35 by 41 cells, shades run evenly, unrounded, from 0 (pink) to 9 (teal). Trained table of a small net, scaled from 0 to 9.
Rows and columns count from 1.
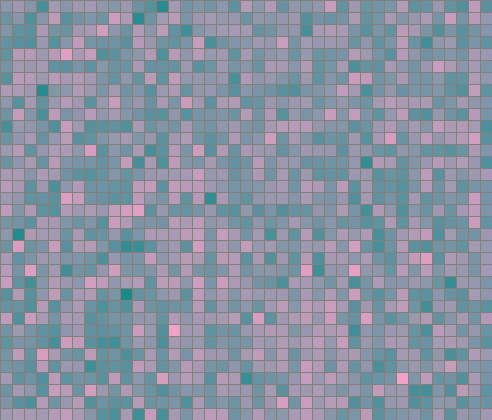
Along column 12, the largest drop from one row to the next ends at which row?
3
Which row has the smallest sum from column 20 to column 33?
29
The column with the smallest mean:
17
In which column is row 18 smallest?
12
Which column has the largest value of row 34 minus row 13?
8
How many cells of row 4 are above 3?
36
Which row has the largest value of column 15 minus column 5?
33
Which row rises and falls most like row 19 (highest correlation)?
2
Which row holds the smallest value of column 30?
23
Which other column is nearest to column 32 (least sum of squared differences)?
39
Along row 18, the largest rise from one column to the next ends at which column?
13
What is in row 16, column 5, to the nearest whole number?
7
